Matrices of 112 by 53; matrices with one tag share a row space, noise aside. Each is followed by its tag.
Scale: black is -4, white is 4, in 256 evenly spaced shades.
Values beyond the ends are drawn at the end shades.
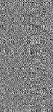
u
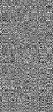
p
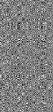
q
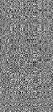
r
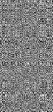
p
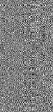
u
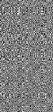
q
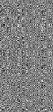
q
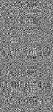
r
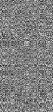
p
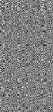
q
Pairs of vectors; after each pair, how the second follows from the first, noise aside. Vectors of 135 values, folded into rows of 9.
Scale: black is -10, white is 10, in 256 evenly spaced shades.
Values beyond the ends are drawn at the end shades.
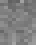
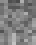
scaled up.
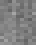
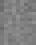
wrapped around, negated, shrunk.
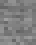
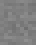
wrapped around, negated, shrunk.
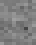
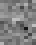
scaled up.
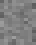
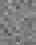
shuffled.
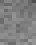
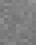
negated, shrunk.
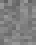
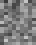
scaled up.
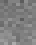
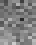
scaled up.
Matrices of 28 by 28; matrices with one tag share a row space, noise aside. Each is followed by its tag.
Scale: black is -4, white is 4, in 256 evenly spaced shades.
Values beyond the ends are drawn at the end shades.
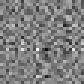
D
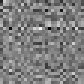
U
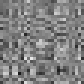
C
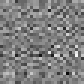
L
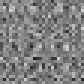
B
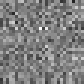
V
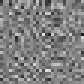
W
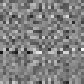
B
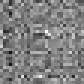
U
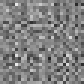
L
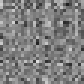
D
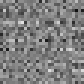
V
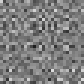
B
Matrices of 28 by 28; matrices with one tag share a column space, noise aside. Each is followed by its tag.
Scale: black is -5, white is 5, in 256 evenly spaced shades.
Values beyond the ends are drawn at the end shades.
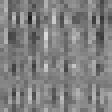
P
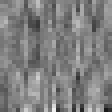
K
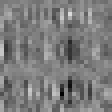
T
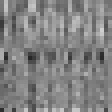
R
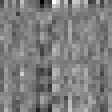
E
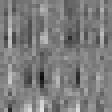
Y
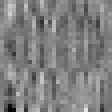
K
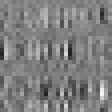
T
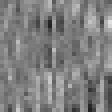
K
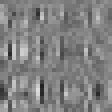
T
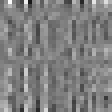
E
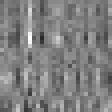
Y
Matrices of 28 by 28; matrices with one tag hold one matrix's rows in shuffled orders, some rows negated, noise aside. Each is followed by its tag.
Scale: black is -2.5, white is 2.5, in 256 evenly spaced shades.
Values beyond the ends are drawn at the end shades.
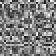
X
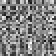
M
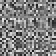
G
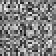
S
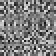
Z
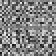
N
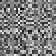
S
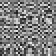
S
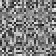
G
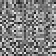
G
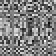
S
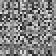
S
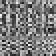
M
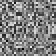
G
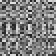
M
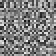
Z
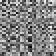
M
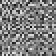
N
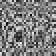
G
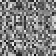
G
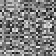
X
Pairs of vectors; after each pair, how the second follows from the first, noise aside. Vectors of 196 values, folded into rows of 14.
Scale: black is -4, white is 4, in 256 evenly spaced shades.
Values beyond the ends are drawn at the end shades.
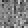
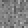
shrunk.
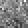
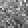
copied.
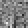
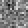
wrapped around, negated.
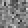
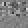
partly zeroed.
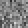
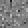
partly zeroed.
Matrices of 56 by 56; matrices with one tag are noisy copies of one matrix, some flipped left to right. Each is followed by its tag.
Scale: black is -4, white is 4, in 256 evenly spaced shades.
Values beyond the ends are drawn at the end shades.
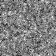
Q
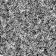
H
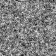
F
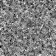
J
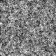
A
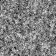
H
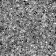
A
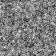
F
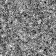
H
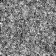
A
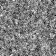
H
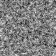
J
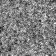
A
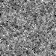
Q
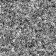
F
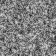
H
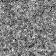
F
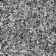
A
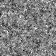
Q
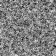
J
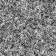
F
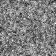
A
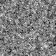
H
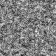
F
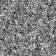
H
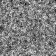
A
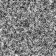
J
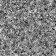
J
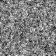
A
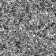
Q
